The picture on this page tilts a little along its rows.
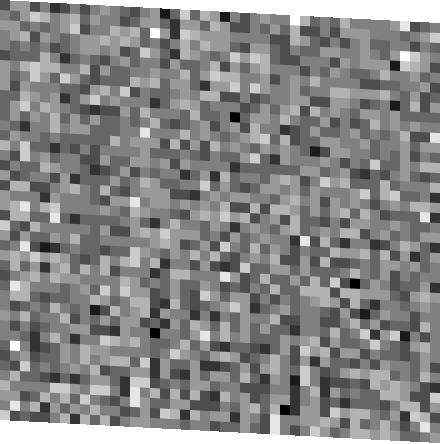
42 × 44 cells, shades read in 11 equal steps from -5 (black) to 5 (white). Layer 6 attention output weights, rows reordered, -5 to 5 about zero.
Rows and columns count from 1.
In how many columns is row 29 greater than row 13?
16
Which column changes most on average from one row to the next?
44
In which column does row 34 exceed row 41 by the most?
19
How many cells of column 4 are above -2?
33
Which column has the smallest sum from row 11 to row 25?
10
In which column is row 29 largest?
2
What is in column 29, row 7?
0
